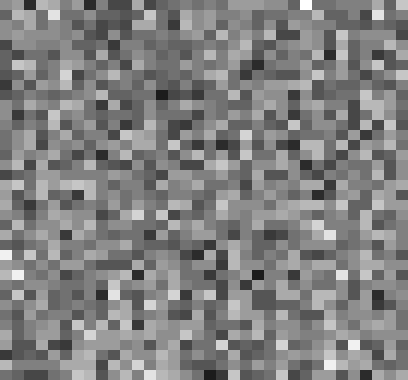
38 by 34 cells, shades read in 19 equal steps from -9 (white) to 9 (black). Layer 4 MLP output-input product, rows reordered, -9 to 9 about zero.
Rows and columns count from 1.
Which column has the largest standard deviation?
32
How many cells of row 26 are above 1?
10
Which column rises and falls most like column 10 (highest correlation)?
15
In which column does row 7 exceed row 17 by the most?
22
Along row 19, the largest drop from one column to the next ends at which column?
29
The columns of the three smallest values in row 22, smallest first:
12, 14, 31
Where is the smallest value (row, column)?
1, 26
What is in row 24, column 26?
0
